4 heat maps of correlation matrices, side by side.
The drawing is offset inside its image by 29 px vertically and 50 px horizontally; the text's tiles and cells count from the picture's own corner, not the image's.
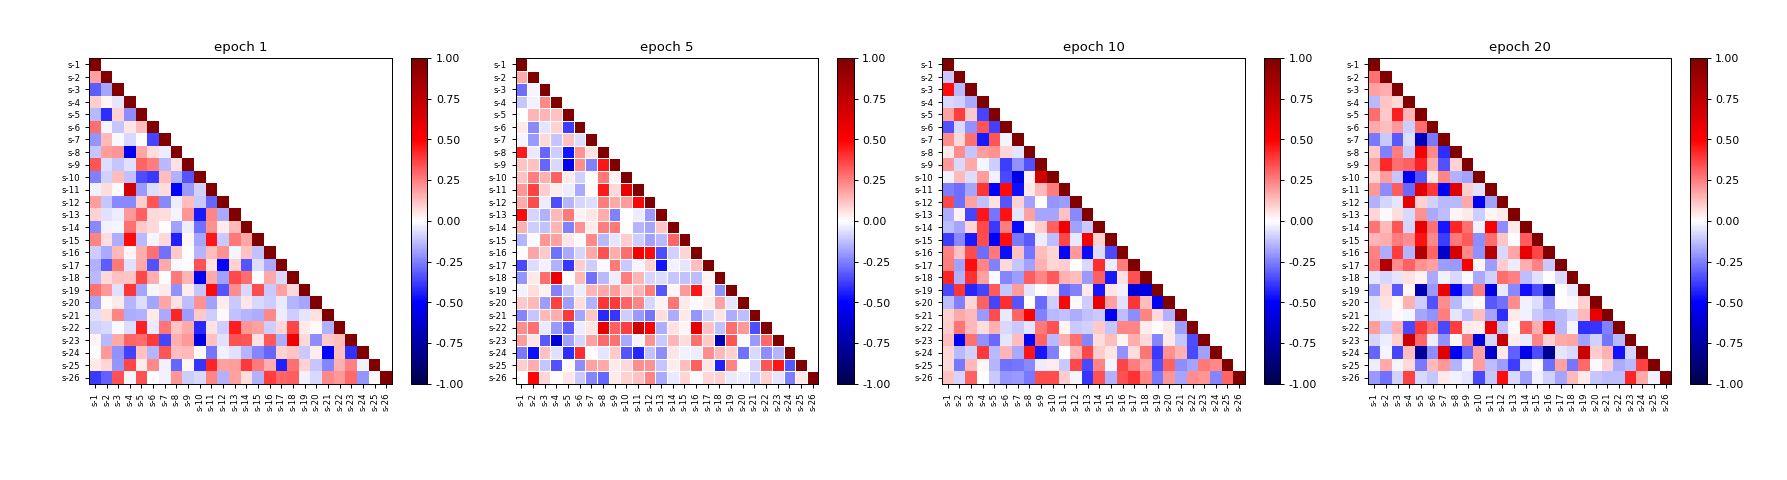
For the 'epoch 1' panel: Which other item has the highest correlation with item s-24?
s-7
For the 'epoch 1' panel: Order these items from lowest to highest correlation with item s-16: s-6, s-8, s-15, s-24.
s-24, s-15, s-8, s-6
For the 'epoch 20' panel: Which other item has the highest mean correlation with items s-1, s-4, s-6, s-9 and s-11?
s-5
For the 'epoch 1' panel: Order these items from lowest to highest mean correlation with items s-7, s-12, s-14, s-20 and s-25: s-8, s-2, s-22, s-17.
s-17, s-8, s-2, s-22
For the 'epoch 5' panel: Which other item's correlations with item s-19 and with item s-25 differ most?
s-24
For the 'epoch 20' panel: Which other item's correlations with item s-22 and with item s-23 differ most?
s-4
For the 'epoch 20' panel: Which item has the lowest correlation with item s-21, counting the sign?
s-12
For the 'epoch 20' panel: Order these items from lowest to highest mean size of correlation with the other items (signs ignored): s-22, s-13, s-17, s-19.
s-13, s-17, s-22, s-19
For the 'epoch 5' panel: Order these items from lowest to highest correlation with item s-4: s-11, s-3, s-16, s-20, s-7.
s-16, s-7, s-11, s-3, s-20
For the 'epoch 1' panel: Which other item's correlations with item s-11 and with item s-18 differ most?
s-8
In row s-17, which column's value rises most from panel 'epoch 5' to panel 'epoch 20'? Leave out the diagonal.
s-2
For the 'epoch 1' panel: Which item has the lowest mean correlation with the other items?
s-10
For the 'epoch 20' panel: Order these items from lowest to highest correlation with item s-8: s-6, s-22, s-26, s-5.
s-26, s-6, s-22, s-5
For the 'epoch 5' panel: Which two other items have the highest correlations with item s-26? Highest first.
s-2, s-12
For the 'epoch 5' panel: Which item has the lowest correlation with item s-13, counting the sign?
s-17
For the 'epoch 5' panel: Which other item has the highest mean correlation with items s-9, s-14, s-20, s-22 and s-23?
s-8
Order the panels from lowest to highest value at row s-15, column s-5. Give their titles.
epoch 10, epoch 1, epoch 5, epoch 20
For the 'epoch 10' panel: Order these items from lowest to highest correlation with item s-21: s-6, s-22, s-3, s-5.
s-22, s-6, s-3, s-5
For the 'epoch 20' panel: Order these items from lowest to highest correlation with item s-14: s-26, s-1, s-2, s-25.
s-26, s-25, s-2, s-1
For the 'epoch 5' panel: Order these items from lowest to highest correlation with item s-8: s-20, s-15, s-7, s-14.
s-15, s-7, s-14, s-20
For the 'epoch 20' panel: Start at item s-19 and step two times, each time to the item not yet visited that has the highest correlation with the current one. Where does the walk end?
s-7
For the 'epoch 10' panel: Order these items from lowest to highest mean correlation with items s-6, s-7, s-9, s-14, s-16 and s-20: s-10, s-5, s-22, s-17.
s-5, s-10, s-22, s-17
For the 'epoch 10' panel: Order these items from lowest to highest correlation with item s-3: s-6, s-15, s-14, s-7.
s-15, s-6, s-14, s-7
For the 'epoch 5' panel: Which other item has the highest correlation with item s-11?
s-22
